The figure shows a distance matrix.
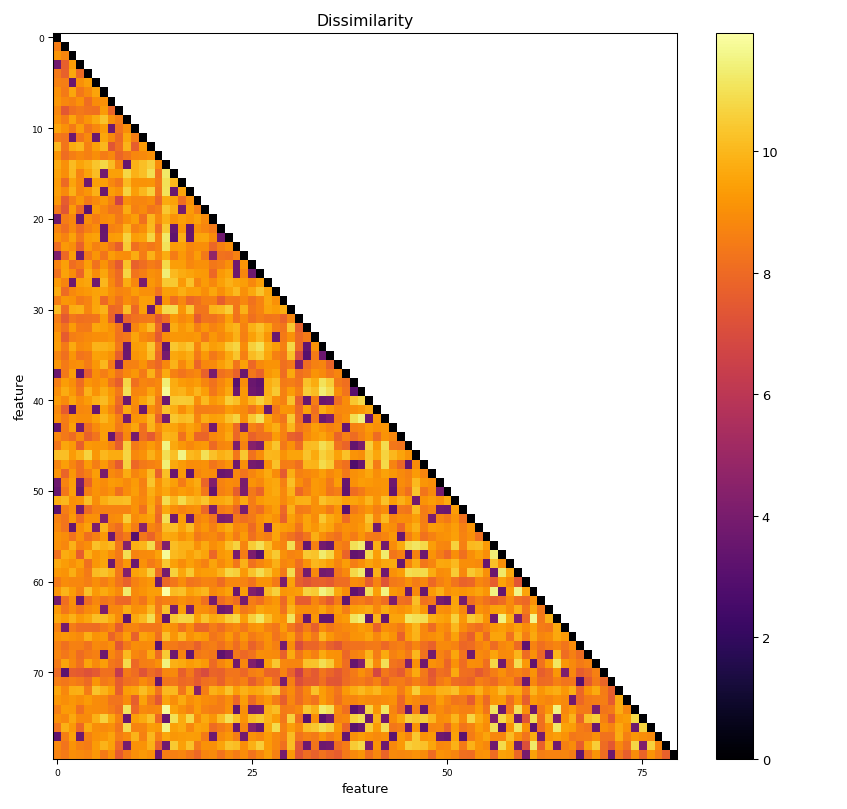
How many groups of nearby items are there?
15
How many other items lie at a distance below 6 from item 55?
4
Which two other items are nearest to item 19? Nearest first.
4, 16
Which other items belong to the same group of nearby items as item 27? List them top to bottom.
2, 5, 11, 41, 54
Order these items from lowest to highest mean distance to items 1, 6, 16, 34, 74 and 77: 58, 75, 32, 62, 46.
62, 32, 75, 58, 46
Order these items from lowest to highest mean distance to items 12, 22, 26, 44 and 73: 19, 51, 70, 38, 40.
38, 70, 19, 51, 40
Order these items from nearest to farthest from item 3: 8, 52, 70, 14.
52, 70, 8, 14
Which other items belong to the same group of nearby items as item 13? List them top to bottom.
29, 60, 67, 71, 79
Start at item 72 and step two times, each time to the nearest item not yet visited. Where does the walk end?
8
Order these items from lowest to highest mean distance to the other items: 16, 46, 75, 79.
79, 75, 16, 46
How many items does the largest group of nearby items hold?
12
